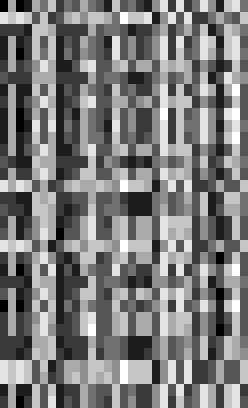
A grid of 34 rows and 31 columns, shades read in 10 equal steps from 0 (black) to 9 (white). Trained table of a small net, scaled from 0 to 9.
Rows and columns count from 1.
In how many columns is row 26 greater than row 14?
17
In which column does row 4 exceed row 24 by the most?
27
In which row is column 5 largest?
11
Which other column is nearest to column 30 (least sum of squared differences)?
21
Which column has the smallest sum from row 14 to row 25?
8
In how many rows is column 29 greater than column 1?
24
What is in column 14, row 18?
4
